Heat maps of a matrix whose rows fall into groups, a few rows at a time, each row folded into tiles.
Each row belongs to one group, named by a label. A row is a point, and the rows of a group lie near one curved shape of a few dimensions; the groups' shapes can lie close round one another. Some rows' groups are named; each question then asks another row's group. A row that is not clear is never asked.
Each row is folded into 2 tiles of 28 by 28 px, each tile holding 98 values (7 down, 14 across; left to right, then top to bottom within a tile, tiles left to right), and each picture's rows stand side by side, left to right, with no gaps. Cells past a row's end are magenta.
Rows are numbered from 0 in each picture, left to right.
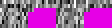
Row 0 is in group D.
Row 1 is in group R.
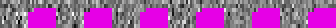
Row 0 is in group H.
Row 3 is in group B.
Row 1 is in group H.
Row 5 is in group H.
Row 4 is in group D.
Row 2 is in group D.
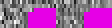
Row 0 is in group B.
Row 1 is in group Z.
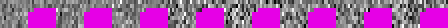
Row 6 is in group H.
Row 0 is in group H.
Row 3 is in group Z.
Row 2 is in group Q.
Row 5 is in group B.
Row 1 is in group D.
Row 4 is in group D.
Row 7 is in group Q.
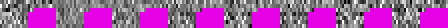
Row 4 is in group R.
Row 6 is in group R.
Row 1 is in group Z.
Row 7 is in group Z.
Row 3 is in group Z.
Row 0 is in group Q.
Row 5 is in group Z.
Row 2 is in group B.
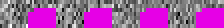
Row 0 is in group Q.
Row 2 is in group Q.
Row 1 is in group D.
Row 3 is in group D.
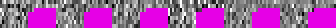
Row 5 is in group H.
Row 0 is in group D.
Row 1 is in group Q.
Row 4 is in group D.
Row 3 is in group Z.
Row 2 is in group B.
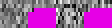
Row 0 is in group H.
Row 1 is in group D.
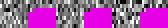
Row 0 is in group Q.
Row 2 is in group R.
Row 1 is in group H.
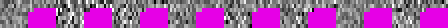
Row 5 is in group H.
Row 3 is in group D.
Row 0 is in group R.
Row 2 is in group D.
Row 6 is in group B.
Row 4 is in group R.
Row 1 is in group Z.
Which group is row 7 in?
Q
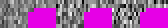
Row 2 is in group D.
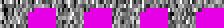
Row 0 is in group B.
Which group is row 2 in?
R
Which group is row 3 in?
Z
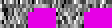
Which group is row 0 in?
B
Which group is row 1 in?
R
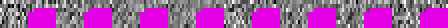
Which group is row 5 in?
D
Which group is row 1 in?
Q
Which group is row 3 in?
H
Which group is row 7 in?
Z
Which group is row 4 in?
Q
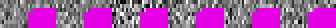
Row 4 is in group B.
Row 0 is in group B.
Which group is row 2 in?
R
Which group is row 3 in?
R
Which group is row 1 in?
Q
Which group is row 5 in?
B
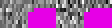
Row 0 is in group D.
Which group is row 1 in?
Q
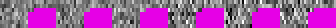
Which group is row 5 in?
Z
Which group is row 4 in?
B
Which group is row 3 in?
Z
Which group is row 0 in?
H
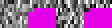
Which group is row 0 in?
R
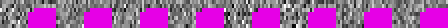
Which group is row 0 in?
D
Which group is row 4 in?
Z
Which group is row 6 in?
B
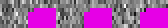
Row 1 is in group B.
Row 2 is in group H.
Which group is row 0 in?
Z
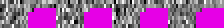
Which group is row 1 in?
B
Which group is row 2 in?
B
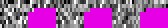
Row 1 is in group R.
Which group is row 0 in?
R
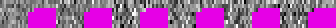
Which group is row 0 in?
D
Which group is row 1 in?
Z
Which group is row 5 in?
Z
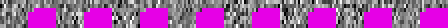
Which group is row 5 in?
B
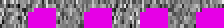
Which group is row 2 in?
R
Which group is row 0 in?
D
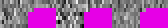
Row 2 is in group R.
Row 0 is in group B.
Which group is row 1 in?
R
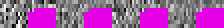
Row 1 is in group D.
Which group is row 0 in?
D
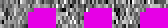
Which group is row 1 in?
Q
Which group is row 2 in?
B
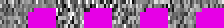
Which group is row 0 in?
Z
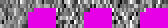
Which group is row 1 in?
Z
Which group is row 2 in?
R
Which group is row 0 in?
B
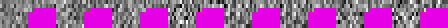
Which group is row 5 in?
B
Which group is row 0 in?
H
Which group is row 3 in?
D
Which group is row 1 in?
Q
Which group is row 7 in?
R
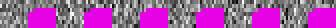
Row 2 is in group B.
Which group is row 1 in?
Z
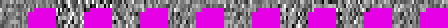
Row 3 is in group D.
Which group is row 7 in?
D
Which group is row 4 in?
Q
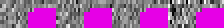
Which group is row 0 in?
D
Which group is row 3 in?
B
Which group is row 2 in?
D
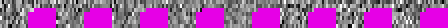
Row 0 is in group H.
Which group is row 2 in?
H
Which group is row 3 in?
H
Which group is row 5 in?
D
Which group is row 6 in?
D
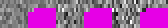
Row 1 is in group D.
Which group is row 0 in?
D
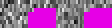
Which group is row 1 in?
B
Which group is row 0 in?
R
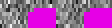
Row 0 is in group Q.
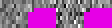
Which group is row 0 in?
H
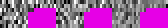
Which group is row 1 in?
R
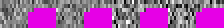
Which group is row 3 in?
D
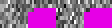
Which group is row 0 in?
Q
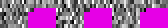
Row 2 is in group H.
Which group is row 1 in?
Z
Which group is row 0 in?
Z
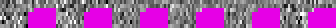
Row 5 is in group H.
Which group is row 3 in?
D
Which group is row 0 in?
R
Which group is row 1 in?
Q
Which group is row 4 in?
D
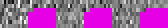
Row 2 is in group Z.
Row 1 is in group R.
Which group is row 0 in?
R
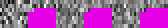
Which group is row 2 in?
H
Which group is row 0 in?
R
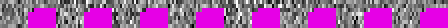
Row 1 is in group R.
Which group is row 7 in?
D
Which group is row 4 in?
Z
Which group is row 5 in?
Q
